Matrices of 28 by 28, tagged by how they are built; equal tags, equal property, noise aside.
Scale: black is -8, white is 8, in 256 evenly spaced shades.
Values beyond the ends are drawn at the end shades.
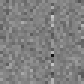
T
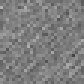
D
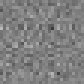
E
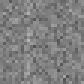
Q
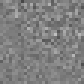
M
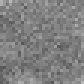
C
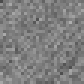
D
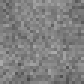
C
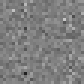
T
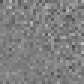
M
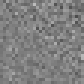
M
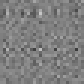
E
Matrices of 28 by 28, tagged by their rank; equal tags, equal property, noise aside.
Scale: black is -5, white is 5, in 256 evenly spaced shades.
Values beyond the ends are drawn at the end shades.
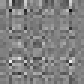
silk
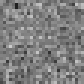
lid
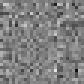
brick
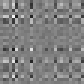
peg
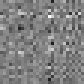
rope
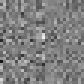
brick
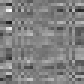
silk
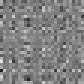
brick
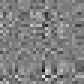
rope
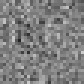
lid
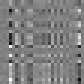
peg
